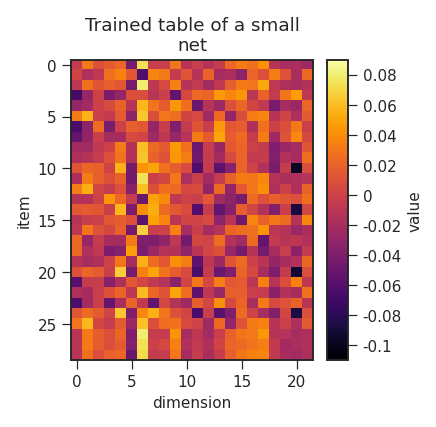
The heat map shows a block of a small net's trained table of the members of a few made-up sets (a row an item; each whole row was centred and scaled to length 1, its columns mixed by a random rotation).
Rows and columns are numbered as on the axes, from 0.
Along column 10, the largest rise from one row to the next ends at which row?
19
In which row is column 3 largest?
13
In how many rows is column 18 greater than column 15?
5
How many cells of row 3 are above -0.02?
17
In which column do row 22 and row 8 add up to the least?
11
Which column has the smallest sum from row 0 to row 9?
0
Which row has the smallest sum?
18
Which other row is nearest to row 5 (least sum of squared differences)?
25
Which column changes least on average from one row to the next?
2
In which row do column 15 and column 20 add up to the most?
3
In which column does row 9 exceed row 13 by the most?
6
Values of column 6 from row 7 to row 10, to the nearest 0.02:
0 0.06 0.06 0.04
